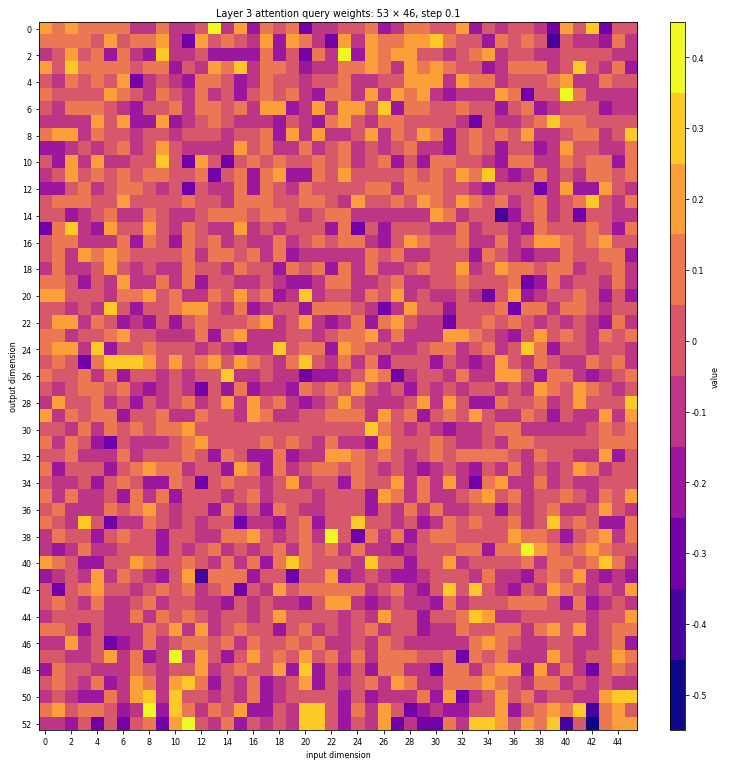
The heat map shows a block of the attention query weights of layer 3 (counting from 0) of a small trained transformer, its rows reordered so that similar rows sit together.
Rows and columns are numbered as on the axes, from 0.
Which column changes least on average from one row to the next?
17
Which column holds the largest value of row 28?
45
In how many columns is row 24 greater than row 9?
23
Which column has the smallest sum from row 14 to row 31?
33
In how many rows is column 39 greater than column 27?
19
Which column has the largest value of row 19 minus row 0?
39
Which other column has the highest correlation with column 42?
6
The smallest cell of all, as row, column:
52, 42
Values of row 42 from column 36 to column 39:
-0.2 0 -0.1 0.2
